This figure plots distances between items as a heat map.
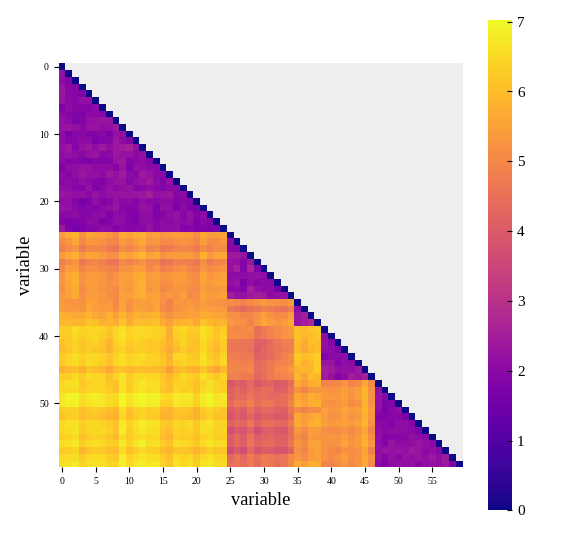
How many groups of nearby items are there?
5
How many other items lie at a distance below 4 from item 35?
3
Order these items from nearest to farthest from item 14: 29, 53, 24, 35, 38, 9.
24, 9, 29, 35, 38, 53
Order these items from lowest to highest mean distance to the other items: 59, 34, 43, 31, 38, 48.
31, 34, 48, 59, 43, 38
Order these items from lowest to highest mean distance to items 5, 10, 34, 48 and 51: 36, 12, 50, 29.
29, 50, 12, 36
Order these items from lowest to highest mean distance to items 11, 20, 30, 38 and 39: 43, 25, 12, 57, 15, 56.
15, 12, 25, 43, 57, 56
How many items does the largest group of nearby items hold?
25
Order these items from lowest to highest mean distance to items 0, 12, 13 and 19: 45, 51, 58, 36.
36, 45, 51, 58
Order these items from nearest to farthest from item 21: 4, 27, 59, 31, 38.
4, 27, 31, 38, 59
